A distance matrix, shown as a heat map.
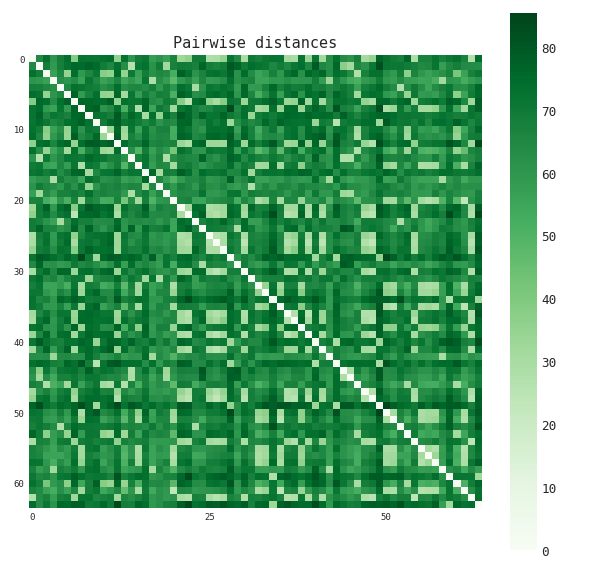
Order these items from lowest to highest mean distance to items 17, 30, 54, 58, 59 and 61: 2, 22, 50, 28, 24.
22, 50, 2, 24, 28
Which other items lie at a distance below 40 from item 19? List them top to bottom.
1, 14, 44, 45
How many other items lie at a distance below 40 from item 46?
7
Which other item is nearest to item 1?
14
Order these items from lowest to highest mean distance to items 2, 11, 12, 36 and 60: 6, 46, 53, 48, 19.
46, 53, 48, 6, 19
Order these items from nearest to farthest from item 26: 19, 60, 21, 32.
21, 19, 32, 60
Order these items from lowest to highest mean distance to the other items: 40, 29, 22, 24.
22, 29, 24, 40
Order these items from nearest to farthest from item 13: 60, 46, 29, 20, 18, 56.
46, 60, 20, 56, 29, 18
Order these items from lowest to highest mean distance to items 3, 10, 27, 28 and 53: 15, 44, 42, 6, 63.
42, 15, 6, 44, 63
